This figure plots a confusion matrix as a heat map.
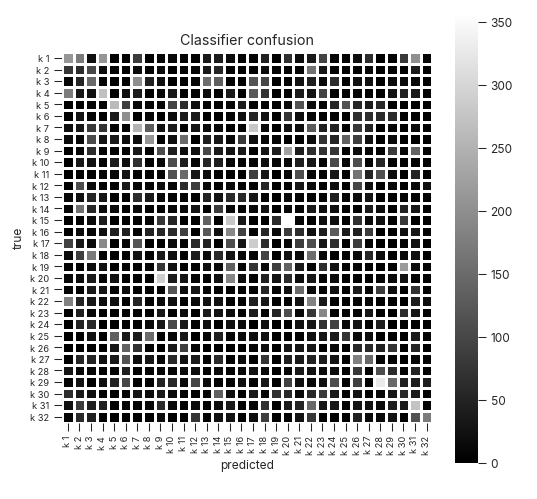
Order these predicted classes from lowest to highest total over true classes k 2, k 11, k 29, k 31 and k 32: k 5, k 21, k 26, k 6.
k 5, k 6, k 21, k 26
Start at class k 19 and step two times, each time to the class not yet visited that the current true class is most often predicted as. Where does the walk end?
k 14
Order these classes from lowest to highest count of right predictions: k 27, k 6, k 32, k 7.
k 27, k 32, k 6, k 7
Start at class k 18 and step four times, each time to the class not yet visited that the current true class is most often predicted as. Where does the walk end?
k 4
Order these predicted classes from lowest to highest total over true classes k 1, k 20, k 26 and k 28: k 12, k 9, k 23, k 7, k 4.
k 12, k 23, k 7, k 4, k 9
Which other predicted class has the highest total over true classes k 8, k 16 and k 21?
k 11
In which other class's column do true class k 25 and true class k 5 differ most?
k 8
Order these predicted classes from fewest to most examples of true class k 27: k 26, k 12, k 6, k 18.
k 12, k 18, k 6, k 26
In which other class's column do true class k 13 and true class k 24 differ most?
k 10
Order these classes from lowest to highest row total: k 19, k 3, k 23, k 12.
k 12, k 23, k 19, k 3
